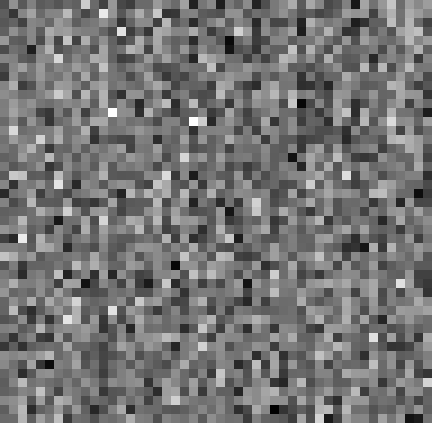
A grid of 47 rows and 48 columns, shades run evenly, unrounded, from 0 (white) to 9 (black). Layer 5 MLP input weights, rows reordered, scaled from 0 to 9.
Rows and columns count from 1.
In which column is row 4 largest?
34
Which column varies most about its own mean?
22
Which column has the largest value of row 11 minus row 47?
36
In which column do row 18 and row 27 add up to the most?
40
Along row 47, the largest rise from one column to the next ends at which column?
37
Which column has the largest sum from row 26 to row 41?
43
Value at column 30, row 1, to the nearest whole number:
6
